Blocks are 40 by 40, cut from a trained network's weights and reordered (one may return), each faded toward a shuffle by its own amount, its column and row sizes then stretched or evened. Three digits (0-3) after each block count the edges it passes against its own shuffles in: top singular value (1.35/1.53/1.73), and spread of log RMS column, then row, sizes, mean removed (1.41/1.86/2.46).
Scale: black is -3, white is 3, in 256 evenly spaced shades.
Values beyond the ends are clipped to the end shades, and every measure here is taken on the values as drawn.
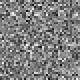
2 0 1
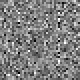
1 2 0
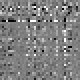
3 3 3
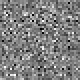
1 1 2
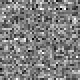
1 0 2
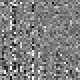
2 3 1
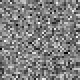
0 0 0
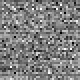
0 1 1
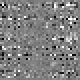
1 3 3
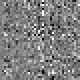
1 3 1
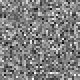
0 0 0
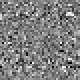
1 1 2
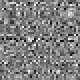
3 0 3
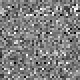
0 0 2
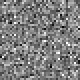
0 0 0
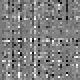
2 3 3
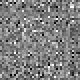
2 2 2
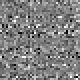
1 0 3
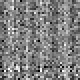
2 0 2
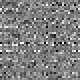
2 1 3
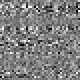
3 0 3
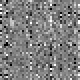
1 3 1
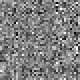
1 2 1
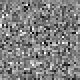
0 0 2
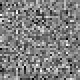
2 1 1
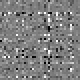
0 3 3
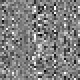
3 3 0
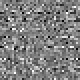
1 0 3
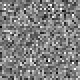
0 0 1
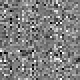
2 2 1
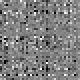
1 2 3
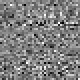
3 1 3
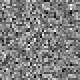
2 1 0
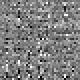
0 2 1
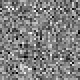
2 1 1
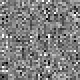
1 2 1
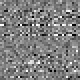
3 0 3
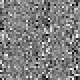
0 3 0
